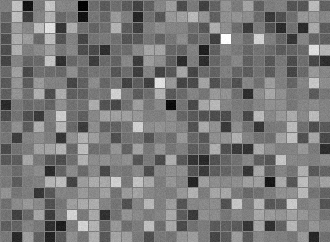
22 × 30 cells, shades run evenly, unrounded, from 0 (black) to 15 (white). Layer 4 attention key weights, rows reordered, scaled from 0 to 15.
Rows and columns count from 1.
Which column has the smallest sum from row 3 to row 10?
1
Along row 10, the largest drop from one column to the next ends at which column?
16
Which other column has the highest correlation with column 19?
9
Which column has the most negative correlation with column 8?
2
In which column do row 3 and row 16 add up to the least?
23
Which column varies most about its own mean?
5
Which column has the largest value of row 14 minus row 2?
8
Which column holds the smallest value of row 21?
6
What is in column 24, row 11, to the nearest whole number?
11
